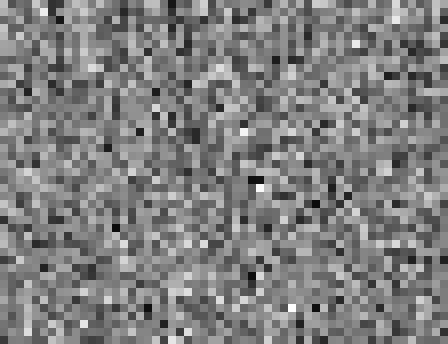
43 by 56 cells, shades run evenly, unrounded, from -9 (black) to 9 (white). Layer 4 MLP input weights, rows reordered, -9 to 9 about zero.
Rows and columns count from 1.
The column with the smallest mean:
54
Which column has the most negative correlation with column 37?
40
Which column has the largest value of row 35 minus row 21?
43
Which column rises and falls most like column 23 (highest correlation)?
27
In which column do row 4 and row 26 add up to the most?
1
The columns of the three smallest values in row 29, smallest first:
15, 34, 4
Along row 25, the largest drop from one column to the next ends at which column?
44
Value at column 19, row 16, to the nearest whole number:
3
